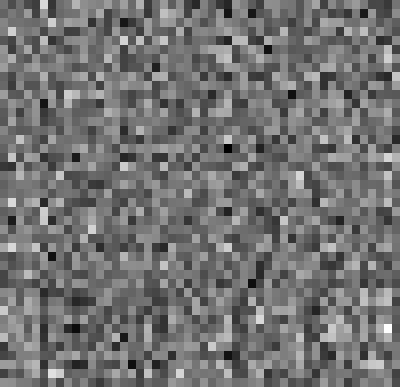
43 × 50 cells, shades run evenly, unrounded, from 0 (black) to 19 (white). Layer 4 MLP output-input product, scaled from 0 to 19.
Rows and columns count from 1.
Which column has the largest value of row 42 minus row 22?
7
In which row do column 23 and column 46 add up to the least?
13
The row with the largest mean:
38
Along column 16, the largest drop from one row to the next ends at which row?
6
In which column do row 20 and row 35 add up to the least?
30
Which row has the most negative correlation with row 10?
23
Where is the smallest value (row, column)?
17, 29
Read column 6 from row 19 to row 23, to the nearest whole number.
9 8 7 9 3
